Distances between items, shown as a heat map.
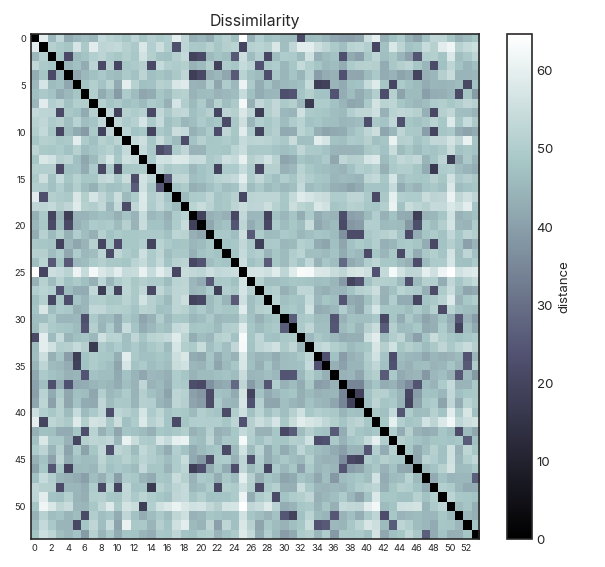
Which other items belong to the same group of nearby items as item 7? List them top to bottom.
33
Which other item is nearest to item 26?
38
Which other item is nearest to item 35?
5
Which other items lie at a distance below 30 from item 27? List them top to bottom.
3, 8, 10, 14, 22, 48
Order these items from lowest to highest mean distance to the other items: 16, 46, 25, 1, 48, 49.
46, 48, 16, 49, 1, 25
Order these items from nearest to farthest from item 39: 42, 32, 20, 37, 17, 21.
21, 37, 20, 32, 42, 17
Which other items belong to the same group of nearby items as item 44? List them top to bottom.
9, 23, 40
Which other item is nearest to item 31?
51
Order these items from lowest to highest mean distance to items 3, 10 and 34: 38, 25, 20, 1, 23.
20, 38, 23, 1, 25
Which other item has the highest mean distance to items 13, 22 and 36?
25
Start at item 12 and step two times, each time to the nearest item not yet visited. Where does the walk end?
16
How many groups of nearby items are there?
14
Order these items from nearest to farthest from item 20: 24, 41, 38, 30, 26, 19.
19, 24, 38, 26, 30, 41
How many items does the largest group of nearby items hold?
8
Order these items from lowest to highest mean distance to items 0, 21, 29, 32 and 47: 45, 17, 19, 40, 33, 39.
39, 45, 19, 33, 40, 17
